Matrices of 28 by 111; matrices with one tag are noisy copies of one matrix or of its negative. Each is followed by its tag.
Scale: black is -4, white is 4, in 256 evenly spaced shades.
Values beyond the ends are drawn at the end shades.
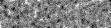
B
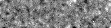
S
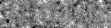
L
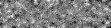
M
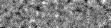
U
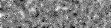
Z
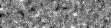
Z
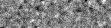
U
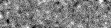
L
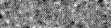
L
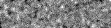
B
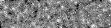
B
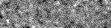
L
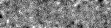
L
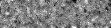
S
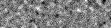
U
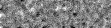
Z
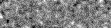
L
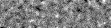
U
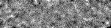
M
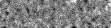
S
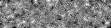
M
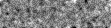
S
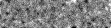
S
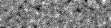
U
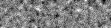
U
